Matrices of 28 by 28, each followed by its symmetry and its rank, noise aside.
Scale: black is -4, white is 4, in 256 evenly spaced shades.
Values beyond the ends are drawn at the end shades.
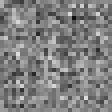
no symmetry, rank six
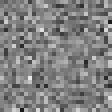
no symmetry, rank seven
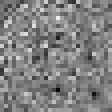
symmetric, rank six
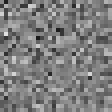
no symmetry, rank six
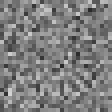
antisymmetric, rank eight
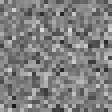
no symmetry, rank six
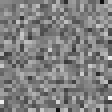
antisymmetric, rank eight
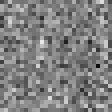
no symmetry, rank seven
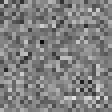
symmetric, rank seven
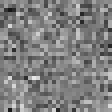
no symmetry, rank six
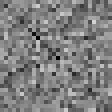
symmetric, rank eight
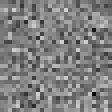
no symmetry, rank seven
